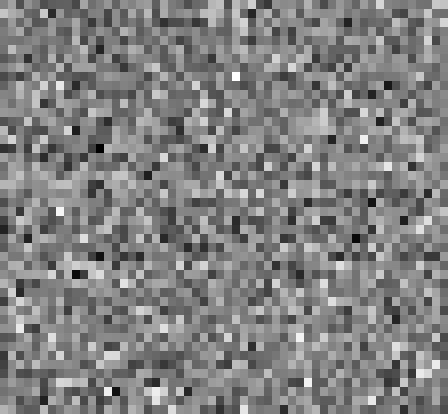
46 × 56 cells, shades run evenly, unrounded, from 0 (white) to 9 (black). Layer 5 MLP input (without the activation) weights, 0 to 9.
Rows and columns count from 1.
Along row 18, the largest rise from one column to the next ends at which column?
22
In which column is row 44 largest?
15
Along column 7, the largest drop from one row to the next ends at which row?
31
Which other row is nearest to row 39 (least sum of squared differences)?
4
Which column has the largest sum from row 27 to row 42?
1
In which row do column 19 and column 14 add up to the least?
44
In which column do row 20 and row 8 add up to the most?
39
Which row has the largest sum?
29
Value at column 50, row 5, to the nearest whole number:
6
